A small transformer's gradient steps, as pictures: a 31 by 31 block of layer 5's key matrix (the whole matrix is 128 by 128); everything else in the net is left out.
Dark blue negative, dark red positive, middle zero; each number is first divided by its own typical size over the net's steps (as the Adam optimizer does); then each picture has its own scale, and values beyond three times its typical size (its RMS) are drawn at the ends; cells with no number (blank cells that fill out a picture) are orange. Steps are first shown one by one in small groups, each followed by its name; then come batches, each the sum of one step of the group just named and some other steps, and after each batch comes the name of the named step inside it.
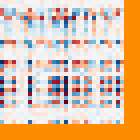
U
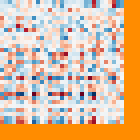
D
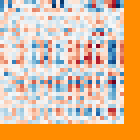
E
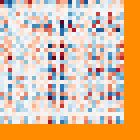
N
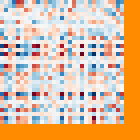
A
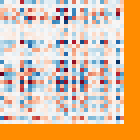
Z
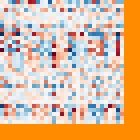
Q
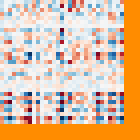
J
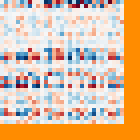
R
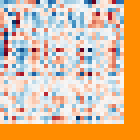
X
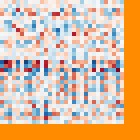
U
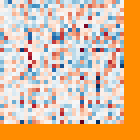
Q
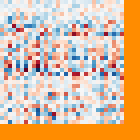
Q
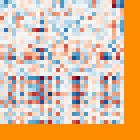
D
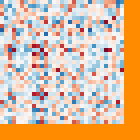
A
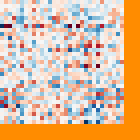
Q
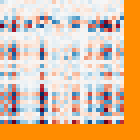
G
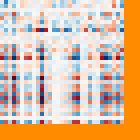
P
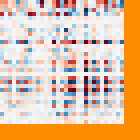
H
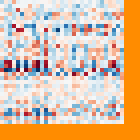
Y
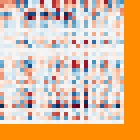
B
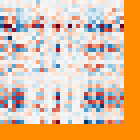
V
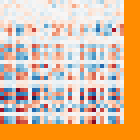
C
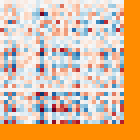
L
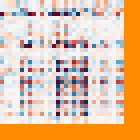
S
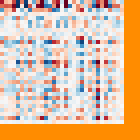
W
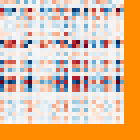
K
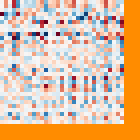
H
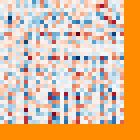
B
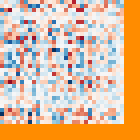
H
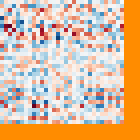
V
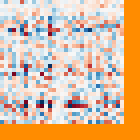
G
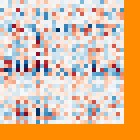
Y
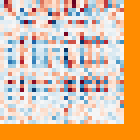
H
